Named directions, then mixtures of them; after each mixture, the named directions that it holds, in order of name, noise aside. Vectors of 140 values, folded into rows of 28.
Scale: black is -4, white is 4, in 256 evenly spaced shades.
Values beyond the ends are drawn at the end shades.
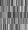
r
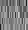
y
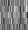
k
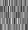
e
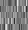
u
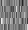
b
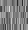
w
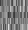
r.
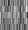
k.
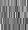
y.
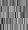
b, w, y.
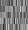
r, u, w.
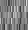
k, u.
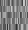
k, r, w.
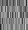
y.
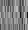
b, k, y.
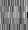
k.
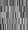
w, y.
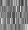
b, r.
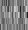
k, y.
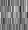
k.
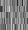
w.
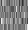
b.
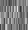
k, u, y.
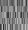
r, w, y.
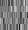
k, r.
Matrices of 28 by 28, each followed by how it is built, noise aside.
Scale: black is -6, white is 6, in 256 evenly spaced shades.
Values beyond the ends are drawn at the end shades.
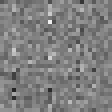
uneven columns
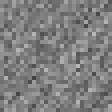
Hankel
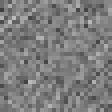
Hankel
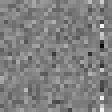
uneven columns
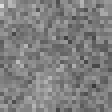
smooth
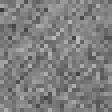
Hankel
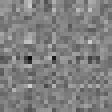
low rank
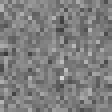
uneven columns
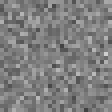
noise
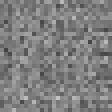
blocks
